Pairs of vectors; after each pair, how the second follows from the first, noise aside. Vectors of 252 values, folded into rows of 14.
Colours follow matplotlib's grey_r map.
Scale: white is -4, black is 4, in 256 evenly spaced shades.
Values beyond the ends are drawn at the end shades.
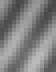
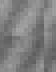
wrapped around, shrunk.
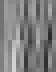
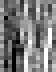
negated, scaled up.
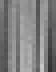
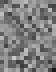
shuffled.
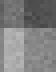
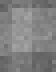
wrapped around, shrunk.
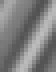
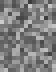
shuffled.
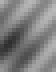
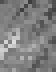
negated, partly zeroed.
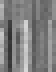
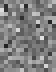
shuffled.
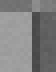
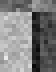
scaled up.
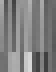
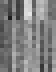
reversed.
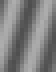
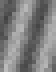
reversed.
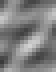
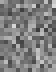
shuffled.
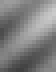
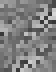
sign-scrambled.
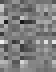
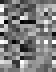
scaled up.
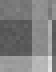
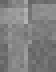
wrapped around, shrunk.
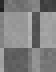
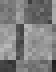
reversed.
